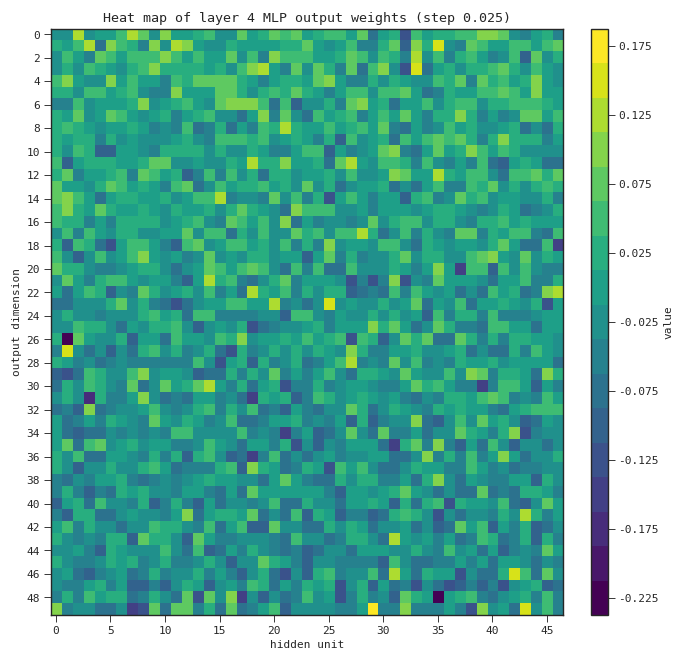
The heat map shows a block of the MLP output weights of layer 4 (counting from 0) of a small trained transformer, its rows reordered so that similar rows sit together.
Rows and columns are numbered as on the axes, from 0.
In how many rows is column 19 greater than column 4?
27
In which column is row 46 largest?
42
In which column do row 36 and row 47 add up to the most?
34
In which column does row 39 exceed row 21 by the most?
32
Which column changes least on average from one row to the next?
6
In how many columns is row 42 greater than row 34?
20
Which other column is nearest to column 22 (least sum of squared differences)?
24
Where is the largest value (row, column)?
49, 29
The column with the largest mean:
14
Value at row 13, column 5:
0.075
